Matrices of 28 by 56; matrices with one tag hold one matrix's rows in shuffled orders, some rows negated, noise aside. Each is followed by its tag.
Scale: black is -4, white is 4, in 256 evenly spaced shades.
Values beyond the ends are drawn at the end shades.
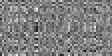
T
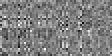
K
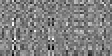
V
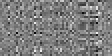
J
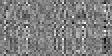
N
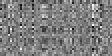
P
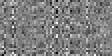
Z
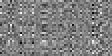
P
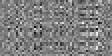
J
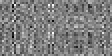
V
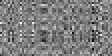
P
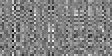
V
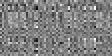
T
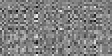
T
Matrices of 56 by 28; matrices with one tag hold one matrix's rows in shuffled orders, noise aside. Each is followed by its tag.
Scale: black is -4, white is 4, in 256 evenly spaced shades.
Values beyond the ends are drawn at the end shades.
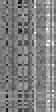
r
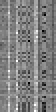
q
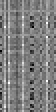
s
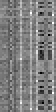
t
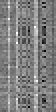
q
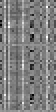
s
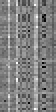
q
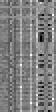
t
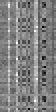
q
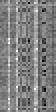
q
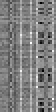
t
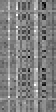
q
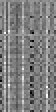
s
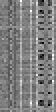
t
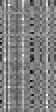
s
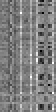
t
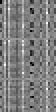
s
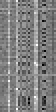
q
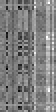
r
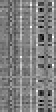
t
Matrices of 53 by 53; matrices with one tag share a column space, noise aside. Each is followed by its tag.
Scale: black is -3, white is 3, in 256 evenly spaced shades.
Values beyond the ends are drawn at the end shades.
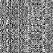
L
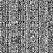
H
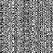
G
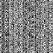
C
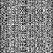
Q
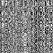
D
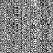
L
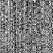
D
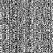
L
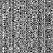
Q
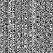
C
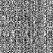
H
